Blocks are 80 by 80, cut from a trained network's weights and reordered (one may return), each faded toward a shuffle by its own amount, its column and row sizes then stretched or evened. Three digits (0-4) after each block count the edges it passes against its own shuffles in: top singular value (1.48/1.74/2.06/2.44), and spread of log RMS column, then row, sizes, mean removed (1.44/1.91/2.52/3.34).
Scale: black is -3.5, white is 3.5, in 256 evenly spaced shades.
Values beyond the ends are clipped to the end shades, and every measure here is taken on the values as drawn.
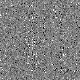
1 2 1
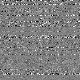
1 0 4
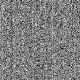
1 0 0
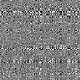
4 2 4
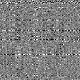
3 0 3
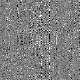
3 3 1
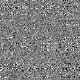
1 2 3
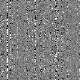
3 4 1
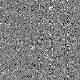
2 2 1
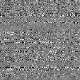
3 0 4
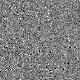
0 1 1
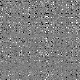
0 3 3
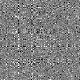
4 2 2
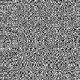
3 1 2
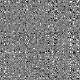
3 3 3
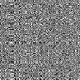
4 2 2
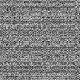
4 1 1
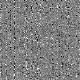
0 3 1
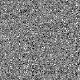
1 2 0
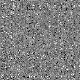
1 2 1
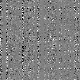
0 4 2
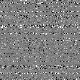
0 1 4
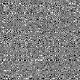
3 1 3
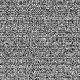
3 0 0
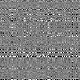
4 1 4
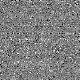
1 0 2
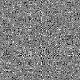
3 1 1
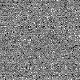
2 1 1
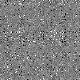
0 2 2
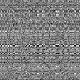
4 0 3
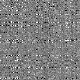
3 2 3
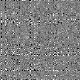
2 3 3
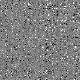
1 3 2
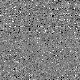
0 1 2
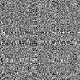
3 1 2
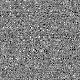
1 0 1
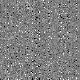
0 3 1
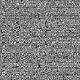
3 2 2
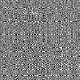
3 2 3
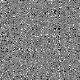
1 2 2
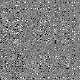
0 3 3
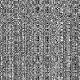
4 2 0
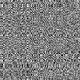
4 1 2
